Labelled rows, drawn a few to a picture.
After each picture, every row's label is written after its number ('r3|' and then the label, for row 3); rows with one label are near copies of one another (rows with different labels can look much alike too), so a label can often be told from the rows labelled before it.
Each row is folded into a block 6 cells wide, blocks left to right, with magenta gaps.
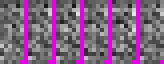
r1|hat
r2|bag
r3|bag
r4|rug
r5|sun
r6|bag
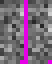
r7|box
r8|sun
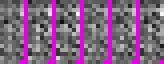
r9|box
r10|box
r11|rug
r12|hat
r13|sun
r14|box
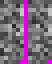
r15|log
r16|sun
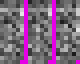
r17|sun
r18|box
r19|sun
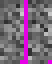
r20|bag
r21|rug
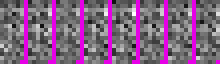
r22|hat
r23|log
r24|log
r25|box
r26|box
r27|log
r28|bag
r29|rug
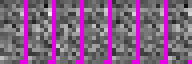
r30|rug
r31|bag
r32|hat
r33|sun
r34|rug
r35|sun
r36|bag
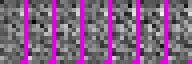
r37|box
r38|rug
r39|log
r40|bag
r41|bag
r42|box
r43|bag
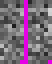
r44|hat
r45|sun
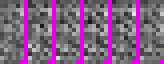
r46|bag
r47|hat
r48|rug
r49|rug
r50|box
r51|rug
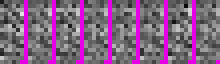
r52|rug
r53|bag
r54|sun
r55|log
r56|hat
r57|rug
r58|bag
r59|bag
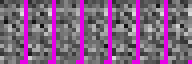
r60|box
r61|rug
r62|sun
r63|box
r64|rug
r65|bag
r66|log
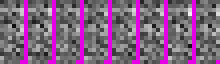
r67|sun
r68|sun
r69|hat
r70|rug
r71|sun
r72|log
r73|box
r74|log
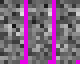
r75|log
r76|sun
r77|hat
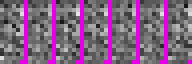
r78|rug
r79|box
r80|box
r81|log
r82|bag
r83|box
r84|bag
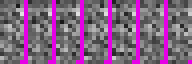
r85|bag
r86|box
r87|box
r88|bag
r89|rug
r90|log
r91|log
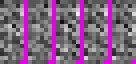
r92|log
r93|bag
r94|box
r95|rug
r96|rug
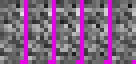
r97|bag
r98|bag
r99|sun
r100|sun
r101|bag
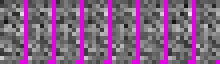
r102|rug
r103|hat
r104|log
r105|rug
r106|hat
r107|bag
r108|bag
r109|hat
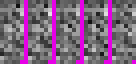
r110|bag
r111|bag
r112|box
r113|box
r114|rug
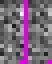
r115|box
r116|rug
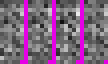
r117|rug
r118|sun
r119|box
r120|log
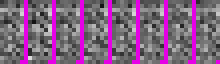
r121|sun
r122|rug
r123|sun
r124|bag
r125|sun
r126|box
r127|hat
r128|box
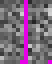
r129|rug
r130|box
